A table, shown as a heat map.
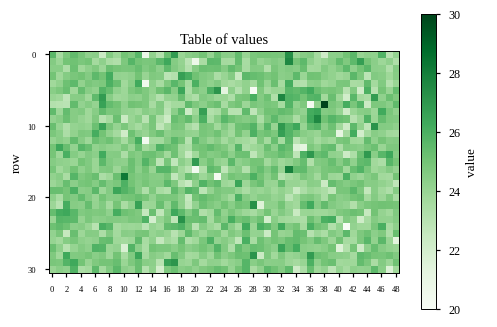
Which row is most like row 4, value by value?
12
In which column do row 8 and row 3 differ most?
19
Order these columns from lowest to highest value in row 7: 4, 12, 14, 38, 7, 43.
14, 4, 12, 43, 7, 38
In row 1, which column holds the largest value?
33
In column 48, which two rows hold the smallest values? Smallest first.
26, 18
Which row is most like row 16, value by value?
1
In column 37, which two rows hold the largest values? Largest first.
9, 8
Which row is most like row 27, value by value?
11
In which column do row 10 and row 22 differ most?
34
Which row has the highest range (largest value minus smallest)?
7
